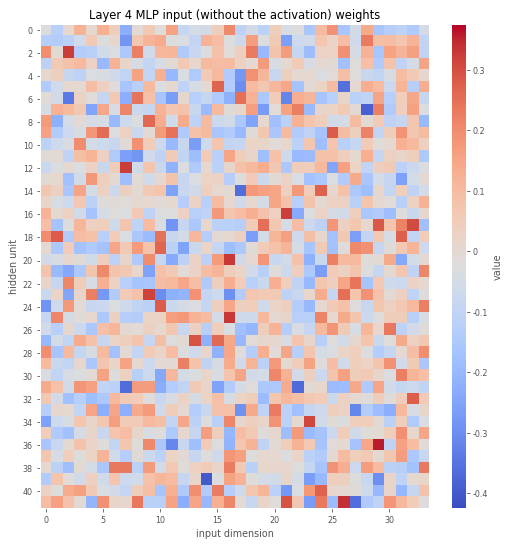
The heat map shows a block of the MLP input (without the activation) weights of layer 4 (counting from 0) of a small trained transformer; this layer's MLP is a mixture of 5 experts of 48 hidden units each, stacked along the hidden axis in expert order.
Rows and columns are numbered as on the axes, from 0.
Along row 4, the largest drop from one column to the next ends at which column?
11
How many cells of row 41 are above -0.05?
23
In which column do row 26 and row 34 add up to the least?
0
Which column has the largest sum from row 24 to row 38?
16
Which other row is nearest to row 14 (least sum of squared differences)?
4
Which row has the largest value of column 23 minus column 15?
34
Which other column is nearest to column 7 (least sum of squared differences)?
22
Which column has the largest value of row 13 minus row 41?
27
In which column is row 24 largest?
10
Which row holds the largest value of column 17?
6
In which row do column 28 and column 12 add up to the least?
41
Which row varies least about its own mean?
15
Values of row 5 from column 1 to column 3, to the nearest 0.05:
-0.05 0 0
